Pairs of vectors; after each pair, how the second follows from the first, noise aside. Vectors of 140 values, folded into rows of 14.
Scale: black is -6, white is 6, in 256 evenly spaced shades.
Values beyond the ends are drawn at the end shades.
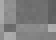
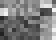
reversed, scaled up.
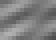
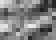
reversed, negated, scaled up.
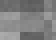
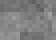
shrunk.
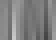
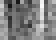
reversed, scaled up.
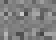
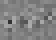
wrapped around, negated, partly zeroed.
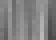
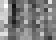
reversed, negated, scaled up.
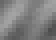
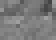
wrapped around, partly zeroed.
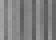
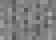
wrapped around, partly zeroed.
